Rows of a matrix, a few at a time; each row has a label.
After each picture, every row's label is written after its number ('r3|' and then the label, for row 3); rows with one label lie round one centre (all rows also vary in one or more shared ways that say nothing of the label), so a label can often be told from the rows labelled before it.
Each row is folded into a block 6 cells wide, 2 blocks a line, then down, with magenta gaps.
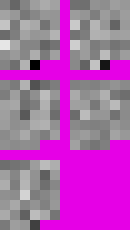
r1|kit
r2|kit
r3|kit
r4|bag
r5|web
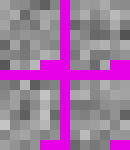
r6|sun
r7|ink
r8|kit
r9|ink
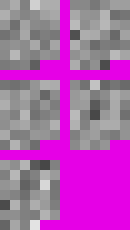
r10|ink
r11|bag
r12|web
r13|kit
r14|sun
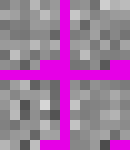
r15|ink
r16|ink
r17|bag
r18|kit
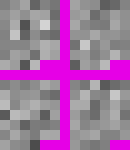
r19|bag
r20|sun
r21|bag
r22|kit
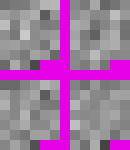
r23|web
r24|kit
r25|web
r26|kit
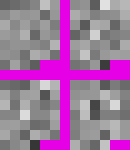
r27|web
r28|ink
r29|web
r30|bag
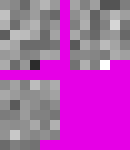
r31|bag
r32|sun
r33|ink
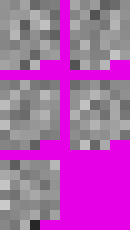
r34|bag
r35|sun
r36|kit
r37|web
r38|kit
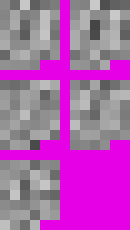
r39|kit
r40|kit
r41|web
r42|kit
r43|bag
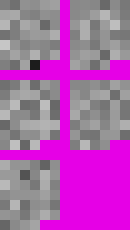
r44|kit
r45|bag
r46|web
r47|web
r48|sun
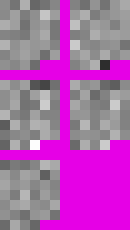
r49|kit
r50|kit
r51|sun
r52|sun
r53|web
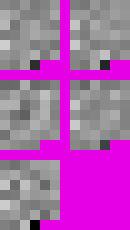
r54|kit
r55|kit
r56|kit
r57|kit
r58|kit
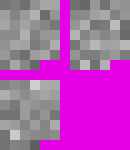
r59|web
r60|web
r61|ink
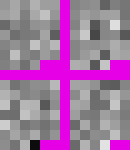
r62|ink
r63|bag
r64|kit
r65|sun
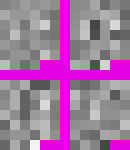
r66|bag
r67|bag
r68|sun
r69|web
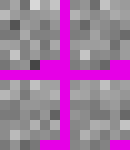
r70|ink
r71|ink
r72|ink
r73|ink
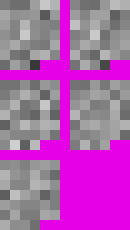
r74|web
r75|web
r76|web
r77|web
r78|bag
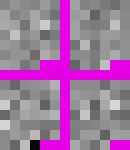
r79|bag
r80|sun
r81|kit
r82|bag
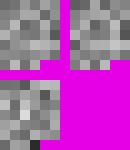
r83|web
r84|web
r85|web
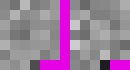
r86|kit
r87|kit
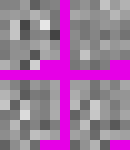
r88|bag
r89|ink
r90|sun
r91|sun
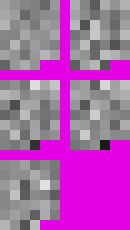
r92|sun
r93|sun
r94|ink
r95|ink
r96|bag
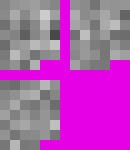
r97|ink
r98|bag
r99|web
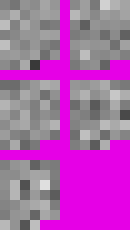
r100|kit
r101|ink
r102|web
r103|ink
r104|bag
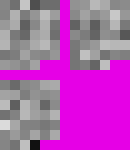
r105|kit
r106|ink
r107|kit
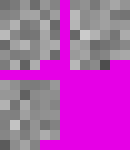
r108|web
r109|bag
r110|sun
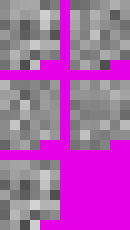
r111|ink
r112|web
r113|sun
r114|ink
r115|ink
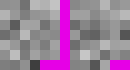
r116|ink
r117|ink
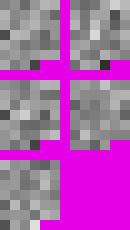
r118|bag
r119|web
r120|bag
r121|ink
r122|sun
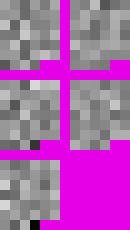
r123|sun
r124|kit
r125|ink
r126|bag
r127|kit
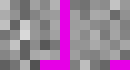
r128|sun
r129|web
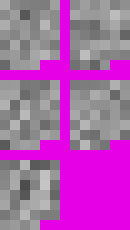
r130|sun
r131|ink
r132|sun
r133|web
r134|kit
